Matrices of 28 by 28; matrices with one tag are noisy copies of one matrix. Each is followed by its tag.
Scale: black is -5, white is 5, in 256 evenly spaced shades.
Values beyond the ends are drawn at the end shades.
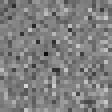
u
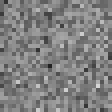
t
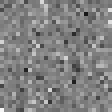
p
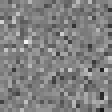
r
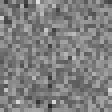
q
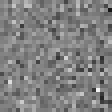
r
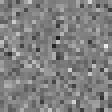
r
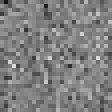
t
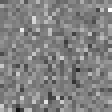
p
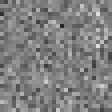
t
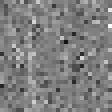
p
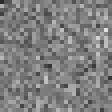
t
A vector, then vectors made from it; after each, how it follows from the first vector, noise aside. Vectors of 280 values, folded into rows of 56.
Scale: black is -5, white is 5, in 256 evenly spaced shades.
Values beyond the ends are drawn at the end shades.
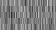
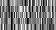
scaled up.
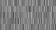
wrapped around, shrunk.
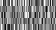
wrapped around, negated, scaled up.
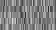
wrapped around, negated.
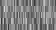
reversed, negated.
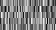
wrapped around, negated, scaled up.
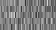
sign-scrambled.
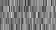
sign-scrambled.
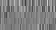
partly zeroed.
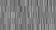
negated, shrunk.
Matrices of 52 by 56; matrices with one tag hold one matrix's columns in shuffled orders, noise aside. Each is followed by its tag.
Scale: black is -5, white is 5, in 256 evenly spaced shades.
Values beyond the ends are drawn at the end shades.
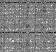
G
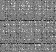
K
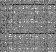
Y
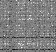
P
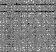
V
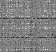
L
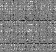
K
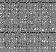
G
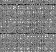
Y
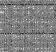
Y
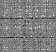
L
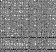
P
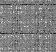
Y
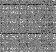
Y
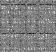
Y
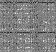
G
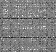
L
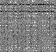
V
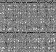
G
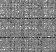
L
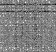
V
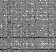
P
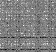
P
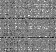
L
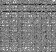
V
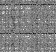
Y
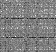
L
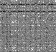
V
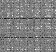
L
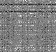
V
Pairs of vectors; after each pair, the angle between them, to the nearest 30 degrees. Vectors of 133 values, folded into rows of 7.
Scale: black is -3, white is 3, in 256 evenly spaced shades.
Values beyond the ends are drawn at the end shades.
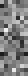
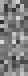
90 degrees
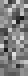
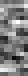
90 degrees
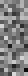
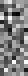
60 degrees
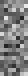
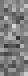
30 degrees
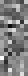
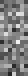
120 degrees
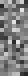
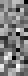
60 degrees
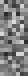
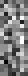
60 degrees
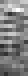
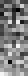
120 degrees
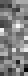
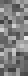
60 degrees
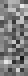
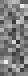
30 degrees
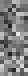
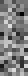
150 degrees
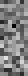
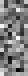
90 degrees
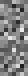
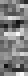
60 degrees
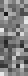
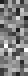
120 degrees
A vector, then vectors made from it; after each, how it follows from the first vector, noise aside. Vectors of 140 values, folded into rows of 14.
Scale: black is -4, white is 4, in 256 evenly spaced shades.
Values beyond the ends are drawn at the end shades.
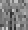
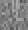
reversed, negated, shrunk.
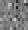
reversed, partly zeroed.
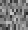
sign-scrambled.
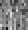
negated.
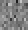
reversed, partly zeroed.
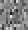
sign-scrambled.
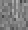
reversed, negated, shrunk.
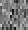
sign-scrambled.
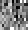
reversed, scaled up.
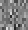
sign-scrambled.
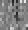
reversed, partly zeroed.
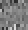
negated, partly zeroed.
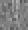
reversed, negated, shrunk.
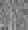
negated, shrunk.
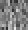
negated.
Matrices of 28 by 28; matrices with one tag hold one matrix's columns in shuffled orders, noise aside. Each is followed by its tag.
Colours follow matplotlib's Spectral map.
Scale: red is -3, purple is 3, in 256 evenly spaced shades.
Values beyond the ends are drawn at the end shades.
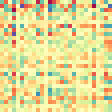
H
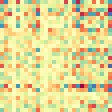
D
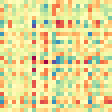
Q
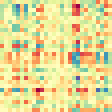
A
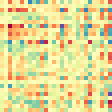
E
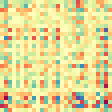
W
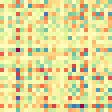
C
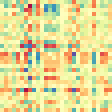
A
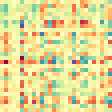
Q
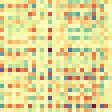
C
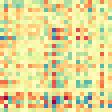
W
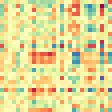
A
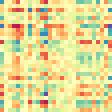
E
